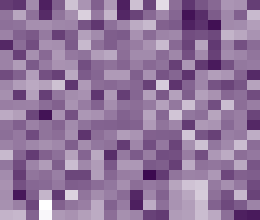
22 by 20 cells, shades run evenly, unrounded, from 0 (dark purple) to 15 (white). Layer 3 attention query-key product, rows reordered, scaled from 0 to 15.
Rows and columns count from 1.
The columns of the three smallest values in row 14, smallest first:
7, 17, 3
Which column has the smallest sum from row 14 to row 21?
2
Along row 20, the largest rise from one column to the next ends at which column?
6
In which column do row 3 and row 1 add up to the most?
11
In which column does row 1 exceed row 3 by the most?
13
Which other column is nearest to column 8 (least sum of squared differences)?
1
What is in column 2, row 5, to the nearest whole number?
6
